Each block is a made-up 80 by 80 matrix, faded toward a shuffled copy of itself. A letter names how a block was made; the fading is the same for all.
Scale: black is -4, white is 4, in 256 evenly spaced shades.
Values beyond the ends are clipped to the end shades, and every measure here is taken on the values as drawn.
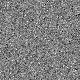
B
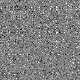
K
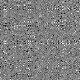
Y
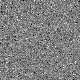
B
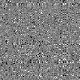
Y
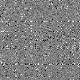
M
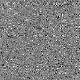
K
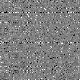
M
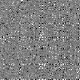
Y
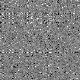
K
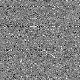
K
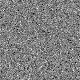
B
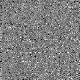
K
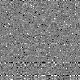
M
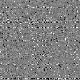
M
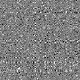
Y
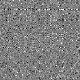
M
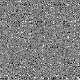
K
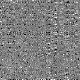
Y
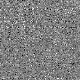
K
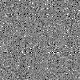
K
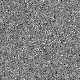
B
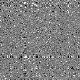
Y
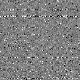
M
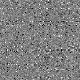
K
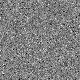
B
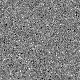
B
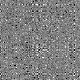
Y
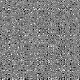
Y
